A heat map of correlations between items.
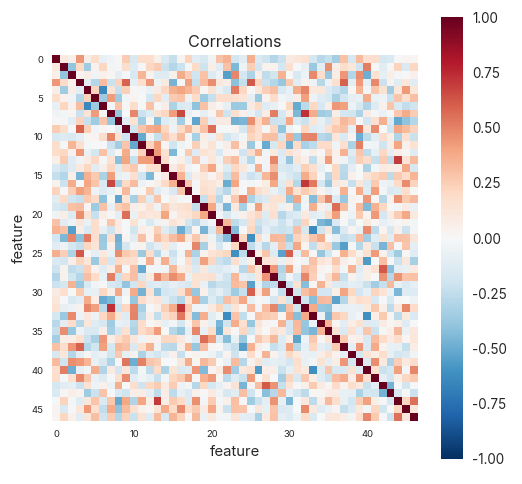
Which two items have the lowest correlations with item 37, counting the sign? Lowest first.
24, 18
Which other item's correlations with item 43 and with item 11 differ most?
39
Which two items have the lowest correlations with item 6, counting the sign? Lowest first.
4, 31
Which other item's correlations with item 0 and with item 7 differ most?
28
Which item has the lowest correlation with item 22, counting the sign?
33
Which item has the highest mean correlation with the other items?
9
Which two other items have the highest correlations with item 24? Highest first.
18, 31
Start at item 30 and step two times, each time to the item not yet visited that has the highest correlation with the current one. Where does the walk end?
3
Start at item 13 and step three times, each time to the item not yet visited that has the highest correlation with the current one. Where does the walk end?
40
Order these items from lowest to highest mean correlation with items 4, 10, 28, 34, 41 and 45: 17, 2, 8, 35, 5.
8, 35, 2, 5, 17
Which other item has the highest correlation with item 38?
27
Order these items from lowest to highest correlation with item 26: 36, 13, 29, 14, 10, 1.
1, 29, 13, 10, 36, 14
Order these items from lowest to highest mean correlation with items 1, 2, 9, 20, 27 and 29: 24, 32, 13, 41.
24, 32, 13, 41
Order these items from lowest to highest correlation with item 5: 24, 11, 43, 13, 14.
43, 14, 11, 24, 13
